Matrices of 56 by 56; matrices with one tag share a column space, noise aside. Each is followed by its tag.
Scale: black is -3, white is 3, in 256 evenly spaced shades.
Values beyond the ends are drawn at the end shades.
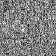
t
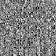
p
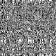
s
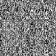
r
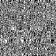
s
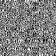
s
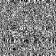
s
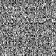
p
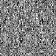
t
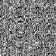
p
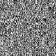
p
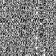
p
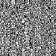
p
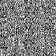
p
